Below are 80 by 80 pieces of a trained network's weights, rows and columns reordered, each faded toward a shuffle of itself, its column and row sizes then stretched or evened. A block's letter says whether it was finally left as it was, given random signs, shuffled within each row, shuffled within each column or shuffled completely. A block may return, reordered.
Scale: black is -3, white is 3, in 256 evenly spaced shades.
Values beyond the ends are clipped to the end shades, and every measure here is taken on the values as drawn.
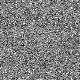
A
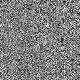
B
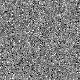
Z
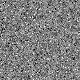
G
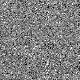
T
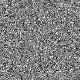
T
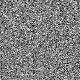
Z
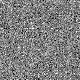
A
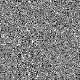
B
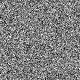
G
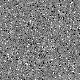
Z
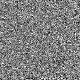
T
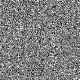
T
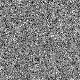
A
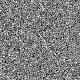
G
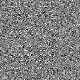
B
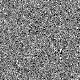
Z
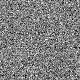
A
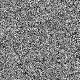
Z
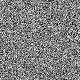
A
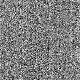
Z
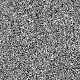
Z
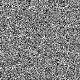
T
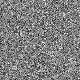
Z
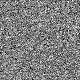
G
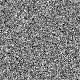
G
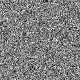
G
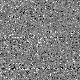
A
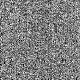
Z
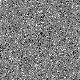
Z
